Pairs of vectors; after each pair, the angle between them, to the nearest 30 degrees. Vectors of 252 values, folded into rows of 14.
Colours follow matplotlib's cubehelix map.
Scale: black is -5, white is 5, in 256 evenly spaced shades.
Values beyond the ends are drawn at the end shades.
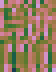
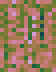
90 degrees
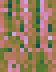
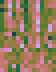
150 degrees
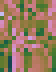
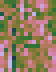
150 degrees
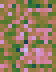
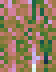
90 degrees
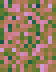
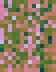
150 degrees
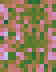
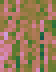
60 degrees
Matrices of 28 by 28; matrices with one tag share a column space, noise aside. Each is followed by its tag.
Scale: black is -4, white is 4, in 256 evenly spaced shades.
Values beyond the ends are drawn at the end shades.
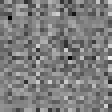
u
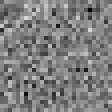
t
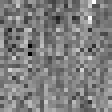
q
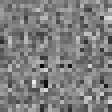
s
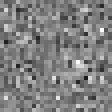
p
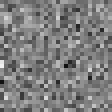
p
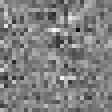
p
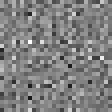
u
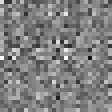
u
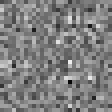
p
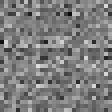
u
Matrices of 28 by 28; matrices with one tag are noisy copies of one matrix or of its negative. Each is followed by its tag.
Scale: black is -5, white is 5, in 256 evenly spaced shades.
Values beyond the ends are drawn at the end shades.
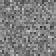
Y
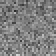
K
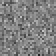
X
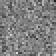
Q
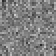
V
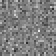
V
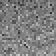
K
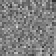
Q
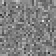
X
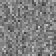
Q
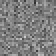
X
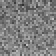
K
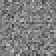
Y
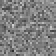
Y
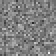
X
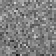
K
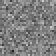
Y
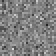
V
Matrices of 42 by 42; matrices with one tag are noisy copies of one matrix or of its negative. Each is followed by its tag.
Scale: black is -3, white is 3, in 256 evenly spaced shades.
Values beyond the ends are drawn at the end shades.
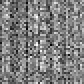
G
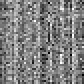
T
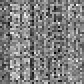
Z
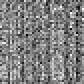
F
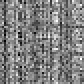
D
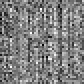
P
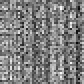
F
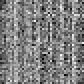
T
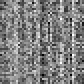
T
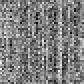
P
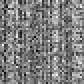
D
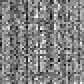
G
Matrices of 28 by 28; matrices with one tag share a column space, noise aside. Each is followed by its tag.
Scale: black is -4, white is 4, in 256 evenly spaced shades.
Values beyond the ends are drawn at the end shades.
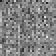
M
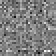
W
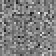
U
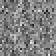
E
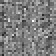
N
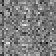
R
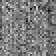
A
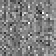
U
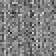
U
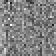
M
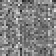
M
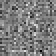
W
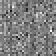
U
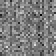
U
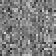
E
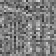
A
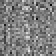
A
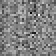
U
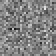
R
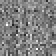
E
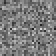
R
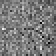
R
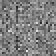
W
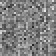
A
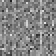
E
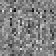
E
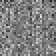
M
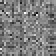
U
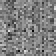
W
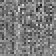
A
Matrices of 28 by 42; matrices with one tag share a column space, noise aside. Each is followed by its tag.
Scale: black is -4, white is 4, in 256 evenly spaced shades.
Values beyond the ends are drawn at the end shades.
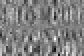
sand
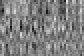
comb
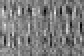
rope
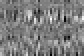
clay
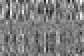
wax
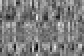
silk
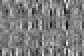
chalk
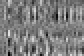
sand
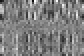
wax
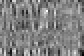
chalk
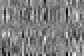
sand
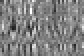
comb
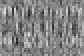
rope
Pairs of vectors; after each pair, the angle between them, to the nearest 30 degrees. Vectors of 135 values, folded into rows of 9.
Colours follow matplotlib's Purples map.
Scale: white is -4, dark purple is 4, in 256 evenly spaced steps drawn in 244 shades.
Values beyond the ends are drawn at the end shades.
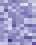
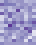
90 degrees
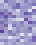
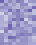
150 degrees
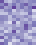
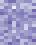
150 degrees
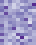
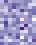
120 degrees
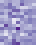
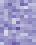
30 degrees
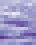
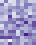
60 degrees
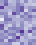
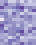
30 degrees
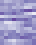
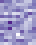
120 degrees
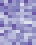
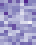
30 degrees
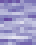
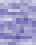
150 degrees
